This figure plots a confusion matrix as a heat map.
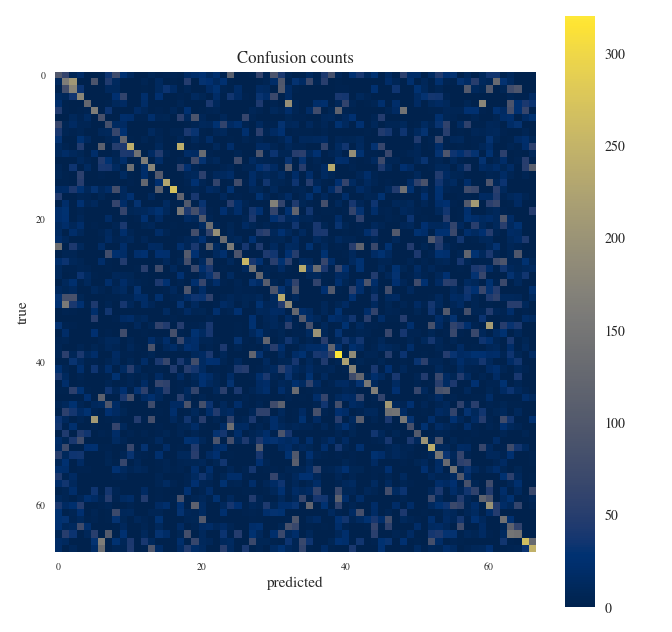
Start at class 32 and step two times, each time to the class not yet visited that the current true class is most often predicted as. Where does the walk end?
2
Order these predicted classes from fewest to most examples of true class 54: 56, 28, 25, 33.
25, 28, 56, 33
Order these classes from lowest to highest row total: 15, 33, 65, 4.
33, 4, 15, 65
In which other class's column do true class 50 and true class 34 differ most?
31
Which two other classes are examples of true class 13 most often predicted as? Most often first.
38, 10
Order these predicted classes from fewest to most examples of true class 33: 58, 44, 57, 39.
58, 39, 44, 57
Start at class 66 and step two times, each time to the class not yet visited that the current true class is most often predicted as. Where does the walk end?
19
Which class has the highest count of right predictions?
39
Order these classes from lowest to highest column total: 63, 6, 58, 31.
6, 58, 63, 31
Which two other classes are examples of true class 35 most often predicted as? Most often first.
60, 52
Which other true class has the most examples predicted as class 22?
51
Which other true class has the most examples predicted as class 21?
24
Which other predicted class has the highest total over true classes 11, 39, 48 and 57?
41
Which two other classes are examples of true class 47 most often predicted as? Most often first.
46, 36
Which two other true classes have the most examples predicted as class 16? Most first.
36, 41
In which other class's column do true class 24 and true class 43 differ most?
0
